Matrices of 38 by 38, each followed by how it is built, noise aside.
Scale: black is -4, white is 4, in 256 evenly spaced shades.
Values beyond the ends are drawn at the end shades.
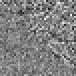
upper triangular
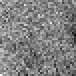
smooth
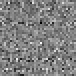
uneven rows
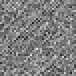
Hankel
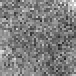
smooth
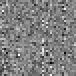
uneven columns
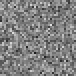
noise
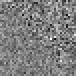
upper triangular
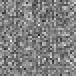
blocks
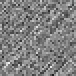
Hankel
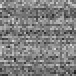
blocks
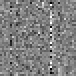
uneven columns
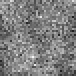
smooth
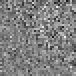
upper triangular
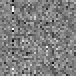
uneven columns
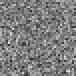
noise
